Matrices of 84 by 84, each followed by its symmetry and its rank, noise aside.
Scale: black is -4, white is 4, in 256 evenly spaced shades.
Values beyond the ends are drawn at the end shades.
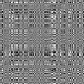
antisymmetric, rank two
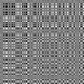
symmetric, rank one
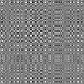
no symmetry, rank two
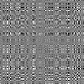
antisymmetric, rank two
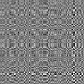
antisymmetric, rank two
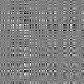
antisymmetric, rank two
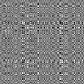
no symmetry, rank three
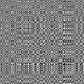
symmetric, rank two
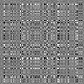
antisymmetric, rank two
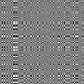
no symmetry, rank one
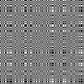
symmetric, rank one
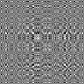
symmetric, rank two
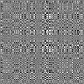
no symmetry, rank three
